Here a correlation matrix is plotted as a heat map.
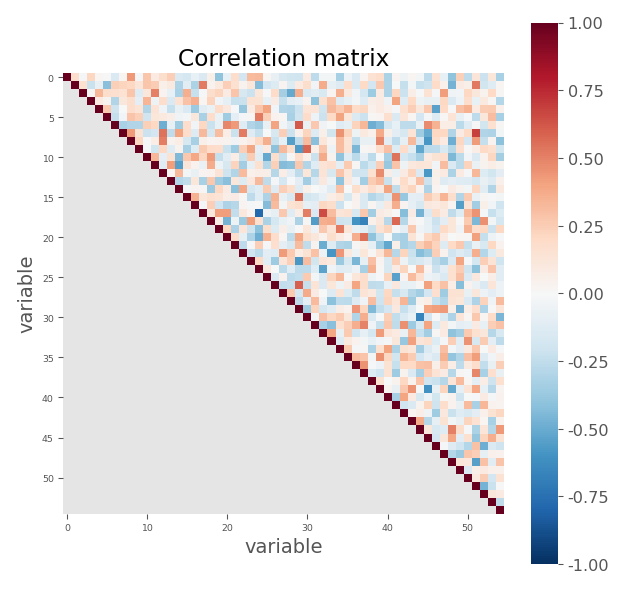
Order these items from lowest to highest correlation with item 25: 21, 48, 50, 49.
50, 21, 48, 49
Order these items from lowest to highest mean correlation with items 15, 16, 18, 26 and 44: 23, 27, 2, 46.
27, 23, 46, 2
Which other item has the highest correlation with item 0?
8
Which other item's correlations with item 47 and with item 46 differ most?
4
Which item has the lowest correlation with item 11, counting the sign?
14
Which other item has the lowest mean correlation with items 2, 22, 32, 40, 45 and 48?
0
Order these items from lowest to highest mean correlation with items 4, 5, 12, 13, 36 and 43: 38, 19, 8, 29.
29, 19, 38, 8
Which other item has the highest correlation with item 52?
18
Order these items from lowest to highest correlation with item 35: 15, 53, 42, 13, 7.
15, 53, 13, 7, 42
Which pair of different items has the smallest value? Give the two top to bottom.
17, 24
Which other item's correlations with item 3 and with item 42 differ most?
31
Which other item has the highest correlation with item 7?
51
